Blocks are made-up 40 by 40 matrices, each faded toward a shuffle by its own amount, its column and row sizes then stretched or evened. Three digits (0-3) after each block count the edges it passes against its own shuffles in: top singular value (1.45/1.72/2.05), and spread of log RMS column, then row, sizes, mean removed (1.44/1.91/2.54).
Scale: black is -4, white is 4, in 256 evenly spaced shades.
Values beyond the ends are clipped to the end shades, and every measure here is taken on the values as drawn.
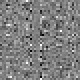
2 2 0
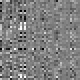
3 3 1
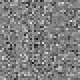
1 0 0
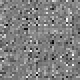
2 2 1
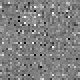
0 1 2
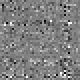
1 2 2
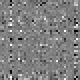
2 2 2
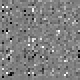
0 2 1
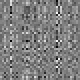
3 3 1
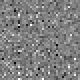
1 1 0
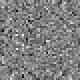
1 1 0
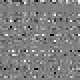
0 1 3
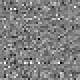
2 1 1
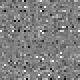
1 0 2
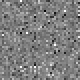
0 1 0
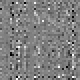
1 3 1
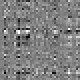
3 3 2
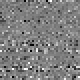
1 0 3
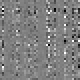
0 3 1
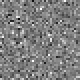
2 1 0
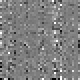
2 3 1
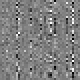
3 3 0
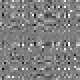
3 1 3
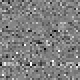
2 0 1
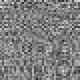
3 0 2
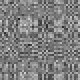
3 0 2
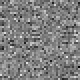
1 0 0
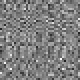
3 2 0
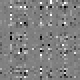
2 3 2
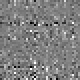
1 2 2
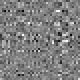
3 1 2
